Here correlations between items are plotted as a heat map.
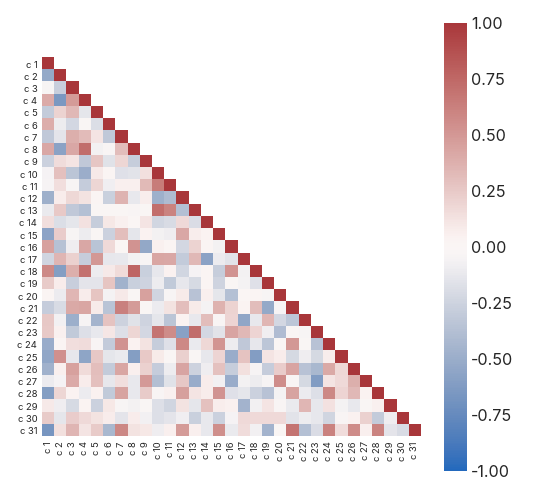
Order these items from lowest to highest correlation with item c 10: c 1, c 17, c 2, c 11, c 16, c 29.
c 29, c 1, c 16, c 2, c 17, c 11
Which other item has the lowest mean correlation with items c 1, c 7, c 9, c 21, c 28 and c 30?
c 19
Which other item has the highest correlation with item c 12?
c 24
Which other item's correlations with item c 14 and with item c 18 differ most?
c 8
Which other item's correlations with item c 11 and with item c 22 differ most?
c 17
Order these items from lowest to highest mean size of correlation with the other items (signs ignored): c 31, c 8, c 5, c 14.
c 14, c 5, c 8, c 31
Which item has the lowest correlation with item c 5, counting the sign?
c 22
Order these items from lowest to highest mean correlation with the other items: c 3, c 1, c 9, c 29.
c 1, c 29, c 9, c 3
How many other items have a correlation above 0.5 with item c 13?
3
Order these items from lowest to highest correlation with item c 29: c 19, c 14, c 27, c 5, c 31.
c 5, c 31, c 27, c 19, c 14
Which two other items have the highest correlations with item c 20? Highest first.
c 27, c 9
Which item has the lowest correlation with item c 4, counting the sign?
c 2
